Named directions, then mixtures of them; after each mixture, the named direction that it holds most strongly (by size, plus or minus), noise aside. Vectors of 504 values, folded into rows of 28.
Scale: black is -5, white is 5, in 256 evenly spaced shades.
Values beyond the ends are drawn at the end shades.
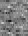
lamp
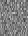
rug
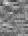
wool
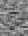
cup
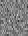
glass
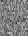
rug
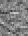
cup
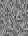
glass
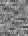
wool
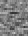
cup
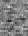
lamp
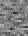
cup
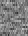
wool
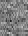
lamp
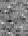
lamp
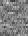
wool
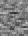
cup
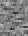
cup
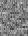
cup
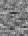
cup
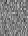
rug
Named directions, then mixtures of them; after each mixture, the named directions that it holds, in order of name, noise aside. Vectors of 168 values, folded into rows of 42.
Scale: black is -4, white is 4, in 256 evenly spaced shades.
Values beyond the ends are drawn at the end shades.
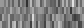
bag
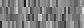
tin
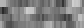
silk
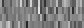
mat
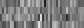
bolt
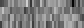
bag, silk.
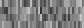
mat, silk, tin.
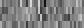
bolt, mat, silk.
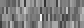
bolt, tin.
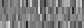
mat.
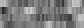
silk.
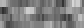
silk.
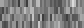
bag, bolt, silk.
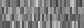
bag, bolt, mat.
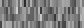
mat, tin.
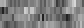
bolt, silk.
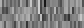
bolt, mat, silk.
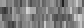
bag, silk.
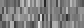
bolt.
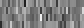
bolt, tin.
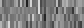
bag, mat.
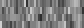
silk, tin.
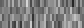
bag.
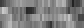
silk.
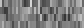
mat, silk, tin.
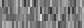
mat, tin.
